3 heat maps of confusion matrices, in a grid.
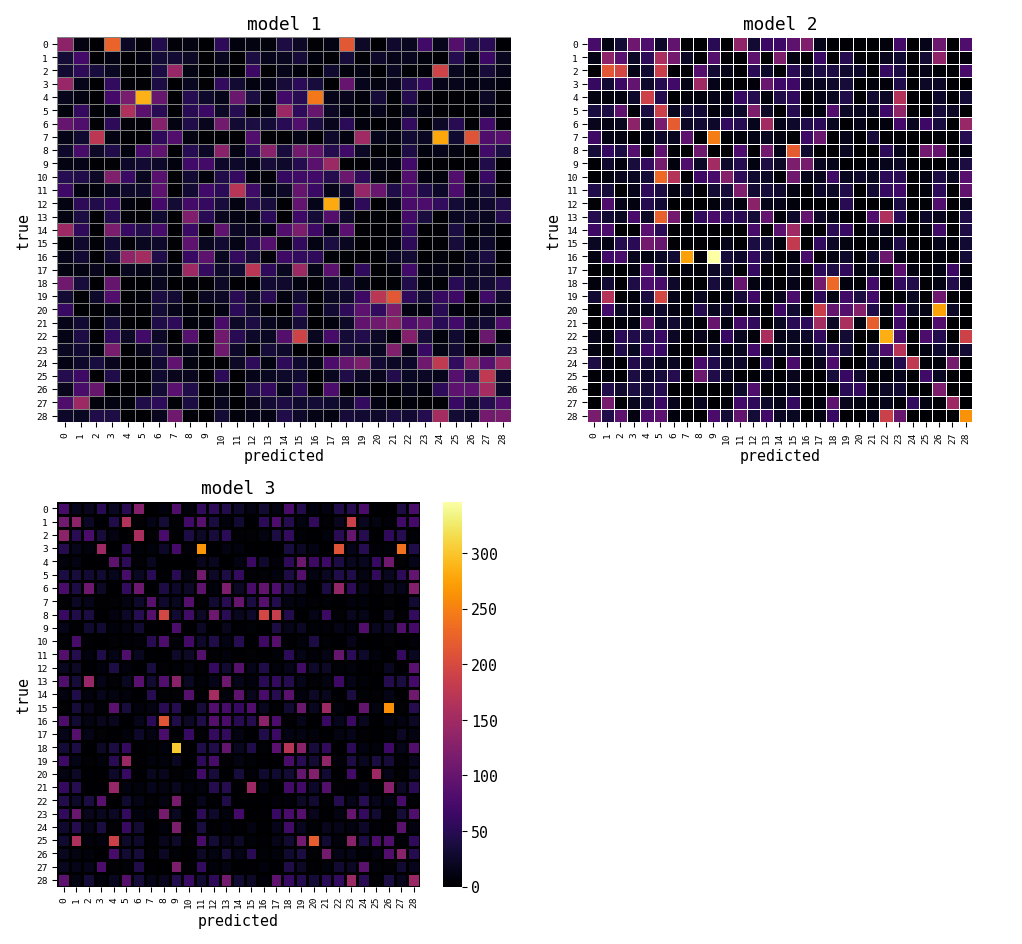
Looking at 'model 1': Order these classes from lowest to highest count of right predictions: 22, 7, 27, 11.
27, 7, 22, 11
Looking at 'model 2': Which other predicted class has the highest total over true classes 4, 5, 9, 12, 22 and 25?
23
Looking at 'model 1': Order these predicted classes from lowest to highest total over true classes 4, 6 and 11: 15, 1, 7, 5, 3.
7, 1, 3, 15, 5
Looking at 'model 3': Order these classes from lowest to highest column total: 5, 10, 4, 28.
10, 4, 5, 28
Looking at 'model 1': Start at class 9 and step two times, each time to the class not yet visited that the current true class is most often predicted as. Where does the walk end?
12
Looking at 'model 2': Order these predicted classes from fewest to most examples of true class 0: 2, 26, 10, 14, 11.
10, 2, 14, 26, 11
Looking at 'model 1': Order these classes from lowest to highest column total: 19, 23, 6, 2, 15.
2, 23, 19, 6, 15
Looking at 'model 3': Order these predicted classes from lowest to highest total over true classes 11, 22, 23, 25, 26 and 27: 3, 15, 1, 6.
15, 6, 3, 1
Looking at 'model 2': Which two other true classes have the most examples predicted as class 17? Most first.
20, 21
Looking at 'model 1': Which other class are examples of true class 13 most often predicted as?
8
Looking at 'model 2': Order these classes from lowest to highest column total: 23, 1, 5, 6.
6, 1, 23, 5
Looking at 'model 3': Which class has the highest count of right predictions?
8
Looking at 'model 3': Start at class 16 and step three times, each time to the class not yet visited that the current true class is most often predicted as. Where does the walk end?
1
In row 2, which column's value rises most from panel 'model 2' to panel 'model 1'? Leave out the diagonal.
24
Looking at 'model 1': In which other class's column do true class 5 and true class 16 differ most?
14
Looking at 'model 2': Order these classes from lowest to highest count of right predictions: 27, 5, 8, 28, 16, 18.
16, 8, 27, 5, 18, 28
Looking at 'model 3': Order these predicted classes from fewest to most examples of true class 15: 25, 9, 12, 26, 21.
25, 9, 12, 21, 26
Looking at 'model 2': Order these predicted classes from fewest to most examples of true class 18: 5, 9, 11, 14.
14, 9, 5, 11
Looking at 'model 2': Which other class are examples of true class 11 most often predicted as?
28
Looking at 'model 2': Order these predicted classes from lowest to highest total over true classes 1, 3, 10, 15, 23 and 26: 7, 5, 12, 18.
7, 18, 12, 5
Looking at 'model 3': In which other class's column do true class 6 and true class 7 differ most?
22
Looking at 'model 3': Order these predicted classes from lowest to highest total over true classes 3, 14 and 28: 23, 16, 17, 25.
25, 16, 17, 23
